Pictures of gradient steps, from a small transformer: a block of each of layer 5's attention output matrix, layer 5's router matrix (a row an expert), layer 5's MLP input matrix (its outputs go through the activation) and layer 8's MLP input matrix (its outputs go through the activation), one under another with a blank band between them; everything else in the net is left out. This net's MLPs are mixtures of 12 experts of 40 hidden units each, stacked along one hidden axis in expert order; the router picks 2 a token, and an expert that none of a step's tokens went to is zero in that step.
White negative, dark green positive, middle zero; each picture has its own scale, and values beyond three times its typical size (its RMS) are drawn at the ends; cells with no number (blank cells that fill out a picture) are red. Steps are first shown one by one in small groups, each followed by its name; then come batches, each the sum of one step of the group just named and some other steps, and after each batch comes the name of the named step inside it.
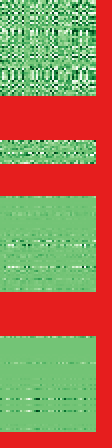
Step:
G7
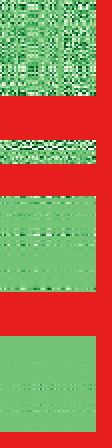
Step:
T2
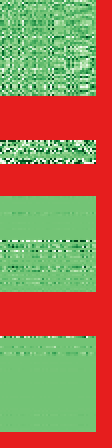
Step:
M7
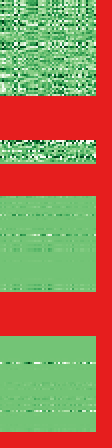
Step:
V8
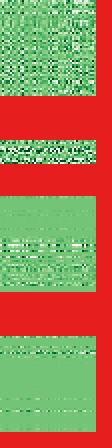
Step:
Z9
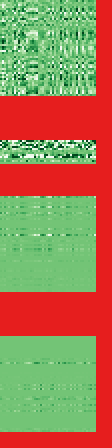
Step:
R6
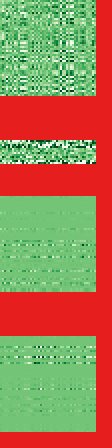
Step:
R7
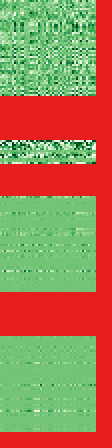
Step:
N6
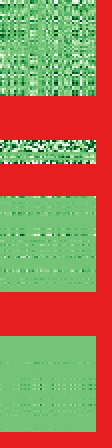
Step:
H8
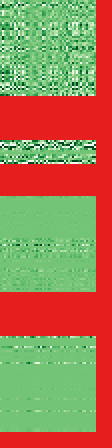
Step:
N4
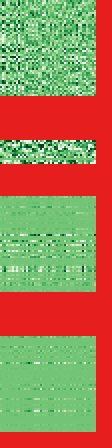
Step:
N6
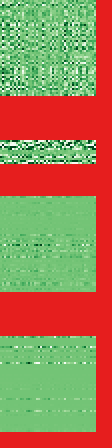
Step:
N4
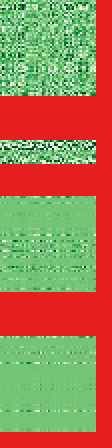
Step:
T2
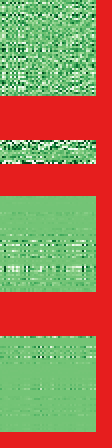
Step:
R7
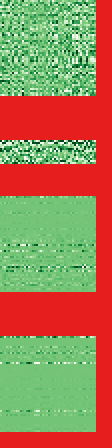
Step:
Z9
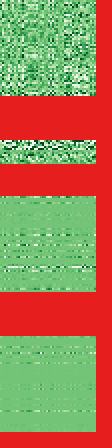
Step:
T2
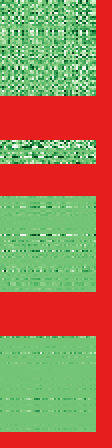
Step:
G7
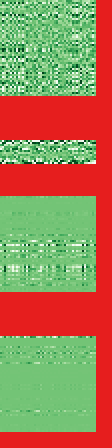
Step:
Z9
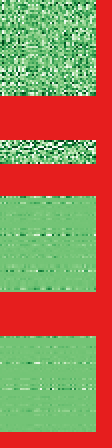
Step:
T2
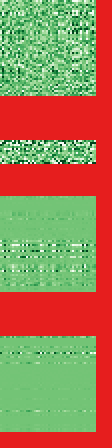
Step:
Z9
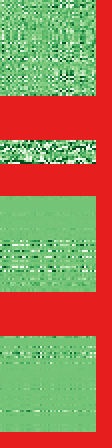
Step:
R7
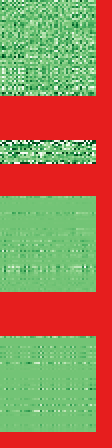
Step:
N6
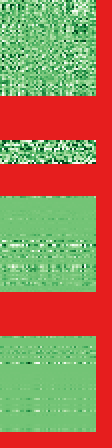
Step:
Z9
